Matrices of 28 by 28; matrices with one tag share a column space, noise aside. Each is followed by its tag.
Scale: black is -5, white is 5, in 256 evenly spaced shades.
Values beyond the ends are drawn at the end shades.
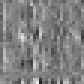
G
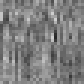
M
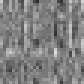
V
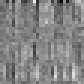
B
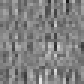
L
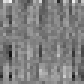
B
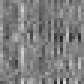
G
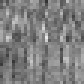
M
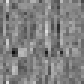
V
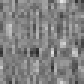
V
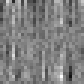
B
